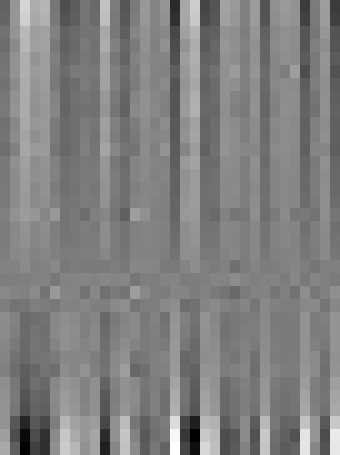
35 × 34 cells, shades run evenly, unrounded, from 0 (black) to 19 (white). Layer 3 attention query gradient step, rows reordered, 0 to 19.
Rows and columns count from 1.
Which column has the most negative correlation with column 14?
25
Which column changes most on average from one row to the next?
14
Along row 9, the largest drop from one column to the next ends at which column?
21
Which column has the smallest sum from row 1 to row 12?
18
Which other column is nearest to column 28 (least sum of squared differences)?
17
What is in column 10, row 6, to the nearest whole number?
9
